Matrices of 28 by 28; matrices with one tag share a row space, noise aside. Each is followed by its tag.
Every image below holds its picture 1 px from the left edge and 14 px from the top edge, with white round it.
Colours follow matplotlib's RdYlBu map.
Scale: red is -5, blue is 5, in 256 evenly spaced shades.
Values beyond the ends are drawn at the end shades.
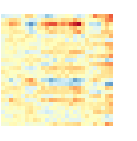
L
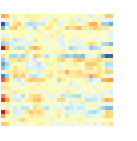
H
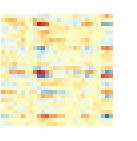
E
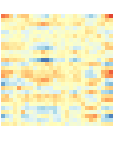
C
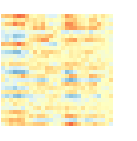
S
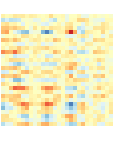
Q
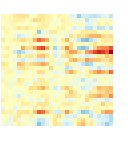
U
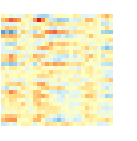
E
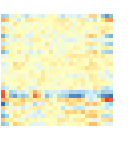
H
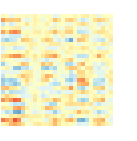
Q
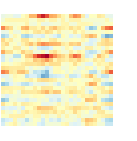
C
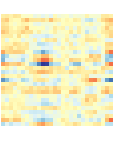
C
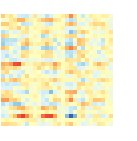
Q
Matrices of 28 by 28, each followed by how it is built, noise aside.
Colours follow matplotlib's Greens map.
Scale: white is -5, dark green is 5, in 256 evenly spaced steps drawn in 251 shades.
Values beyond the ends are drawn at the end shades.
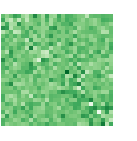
block diagonal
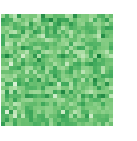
repeating columns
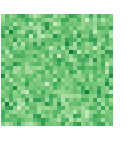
noise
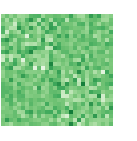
block diagonal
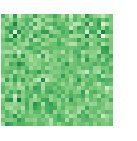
low rank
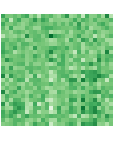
low rank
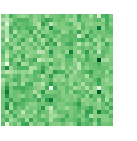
uneven columns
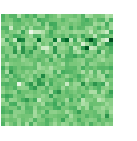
uneven rows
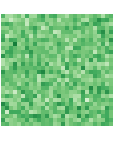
noise
